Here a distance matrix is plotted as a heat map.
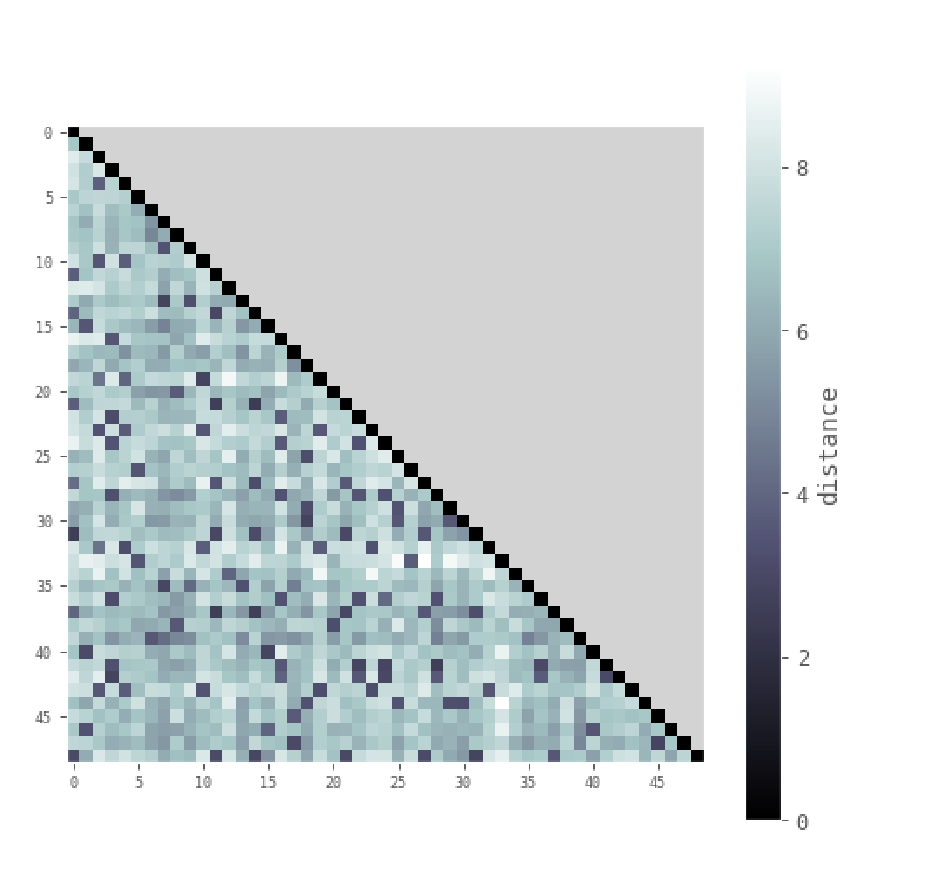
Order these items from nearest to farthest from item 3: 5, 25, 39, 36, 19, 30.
36, 39, 30, 25, 5, 19
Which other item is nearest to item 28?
41
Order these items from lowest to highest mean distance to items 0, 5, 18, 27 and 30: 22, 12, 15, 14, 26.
14, 15, 26, 22, 12
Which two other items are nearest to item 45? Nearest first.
47, 17
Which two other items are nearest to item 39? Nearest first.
6, 7
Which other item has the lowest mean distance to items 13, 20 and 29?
7
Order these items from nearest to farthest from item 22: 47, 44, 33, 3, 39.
3, 39, 47, 44, 33
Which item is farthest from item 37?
33
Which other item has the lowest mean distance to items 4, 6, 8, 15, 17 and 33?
39
